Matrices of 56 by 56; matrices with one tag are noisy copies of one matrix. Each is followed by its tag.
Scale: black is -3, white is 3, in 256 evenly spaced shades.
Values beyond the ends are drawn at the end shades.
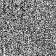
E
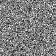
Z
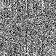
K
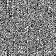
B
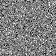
Z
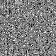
B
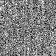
K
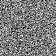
Z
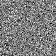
Z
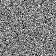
Z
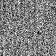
E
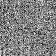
E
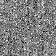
K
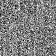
E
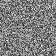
Z
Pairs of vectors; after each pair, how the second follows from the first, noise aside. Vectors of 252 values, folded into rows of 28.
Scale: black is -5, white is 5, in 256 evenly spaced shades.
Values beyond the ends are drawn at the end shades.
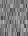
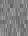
negated, shrunk.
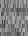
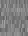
negated, shrunk.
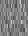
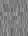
reversed, shrunk.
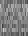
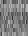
wrapped around, negated.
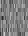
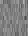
reversed, shrunk.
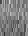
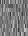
sign-scrambled.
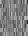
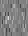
wrapped around, negated, partly zeroed.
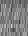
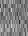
sign-scrambled.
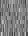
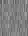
reversed, shrunk.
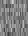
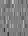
partly zeroed.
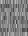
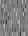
wrapped around, partly zeroed.
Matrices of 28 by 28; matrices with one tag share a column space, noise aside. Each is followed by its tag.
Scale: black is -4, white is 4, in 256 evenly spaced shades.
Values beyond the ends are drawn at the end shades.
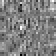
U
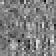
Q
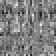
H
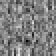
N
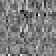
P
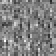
Q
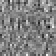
U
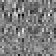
P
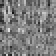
H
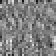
Q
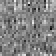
U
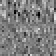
P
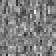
H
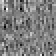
U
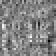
Q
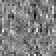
H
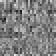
P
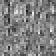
H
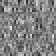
U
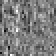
H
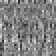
Q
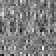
H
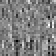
Q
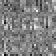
U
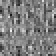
H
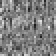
U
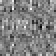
U
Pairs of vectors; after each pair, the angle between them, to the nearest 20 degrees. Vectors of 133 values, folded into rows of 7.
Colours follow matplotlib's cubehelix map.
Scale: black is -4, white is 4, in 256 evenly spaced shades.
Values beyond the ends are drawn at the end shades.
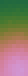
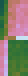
100 degrees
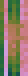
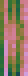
20 degrees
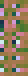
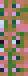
160 degrees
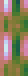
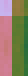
60 degrees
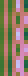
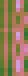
20 degrees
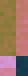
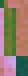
40 degrees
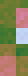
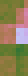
40 degrees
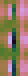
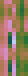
140 degrees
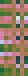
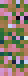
140 degrees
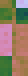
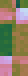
160 degrees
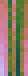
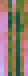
20 degrees
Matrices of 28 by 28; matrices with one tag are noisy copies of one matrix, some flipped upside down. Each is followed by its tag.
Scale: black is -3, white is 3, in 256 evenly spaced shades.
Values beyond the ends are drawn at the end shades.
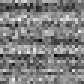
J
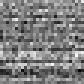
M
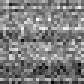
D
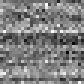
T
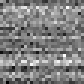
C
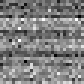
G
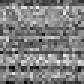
C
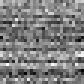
M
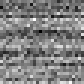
G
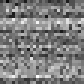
C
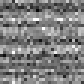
J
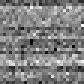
C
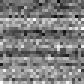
G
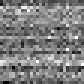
C
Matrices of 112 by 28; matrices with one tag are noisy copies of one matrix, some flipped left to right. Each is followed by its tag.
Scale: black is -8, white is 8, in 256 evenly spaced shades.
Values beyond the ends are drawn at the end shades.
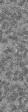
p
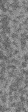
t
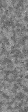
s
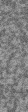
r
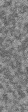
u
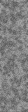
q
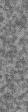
s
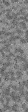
p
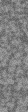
r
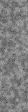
q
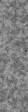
q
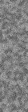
p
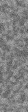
u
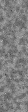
s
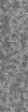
t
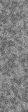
q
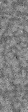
r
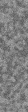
u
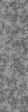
q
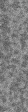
t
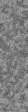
u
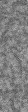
r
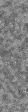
u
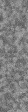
s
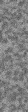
p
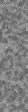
p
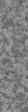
s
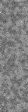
q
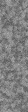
s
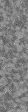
s
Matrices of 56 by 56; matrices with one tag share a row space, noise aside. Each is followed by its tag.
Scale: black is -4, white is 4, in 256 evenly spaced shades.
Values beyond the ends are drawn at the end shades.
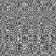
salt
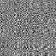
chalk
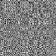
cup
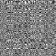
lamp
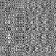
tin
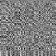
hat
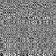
cup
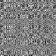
cup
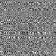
cup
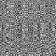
salt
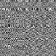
tin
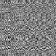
tin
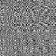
chalk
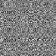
cup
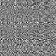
chalk
